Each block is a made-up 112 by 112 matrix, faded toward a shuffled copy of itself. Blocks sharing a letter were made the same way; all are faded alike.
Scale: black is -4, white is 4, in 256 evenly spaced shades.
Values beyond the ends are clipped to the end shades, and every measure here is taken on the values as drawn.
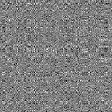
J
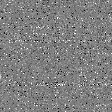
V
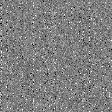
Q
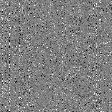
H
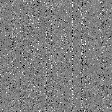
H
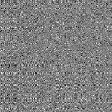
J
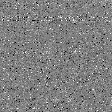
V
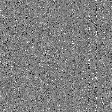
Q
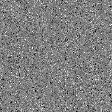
Q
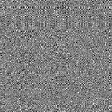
J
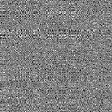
J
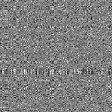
J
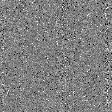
Q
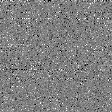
V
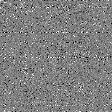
V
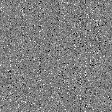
Q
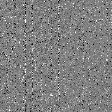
H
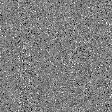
Q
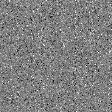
Q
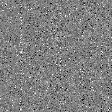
Q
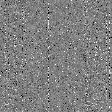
H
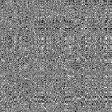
J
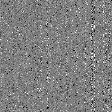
H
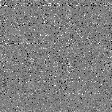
V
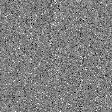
Q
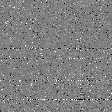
V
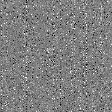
H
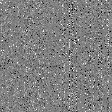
H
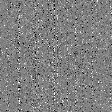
H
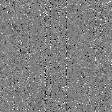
H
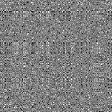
J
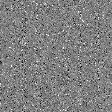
Q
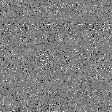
V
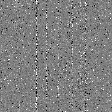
H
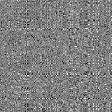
J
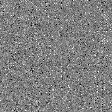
Q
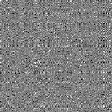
J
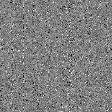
Q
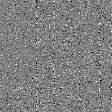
H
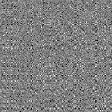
J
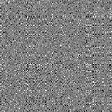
J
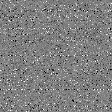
V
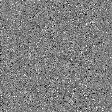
Q
